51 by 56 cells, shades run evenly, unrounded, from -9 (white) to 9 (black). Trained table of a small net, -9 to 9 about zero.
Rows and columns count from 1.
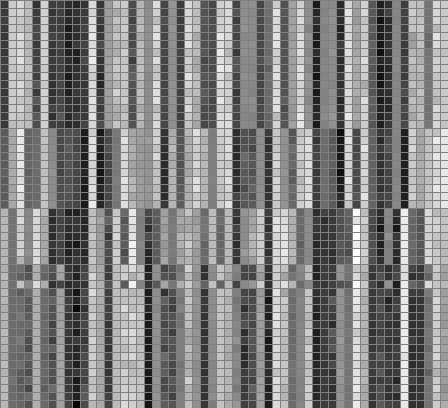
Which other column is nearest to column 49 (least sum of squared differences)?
21
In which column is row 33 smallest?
45
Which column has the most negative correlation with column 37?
39
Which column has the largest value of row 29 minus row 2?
44
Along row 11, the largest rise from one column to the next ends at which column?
13
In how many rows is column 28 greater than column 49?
8
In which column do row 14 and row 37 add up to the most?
10
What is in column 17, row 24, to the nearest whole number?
-4
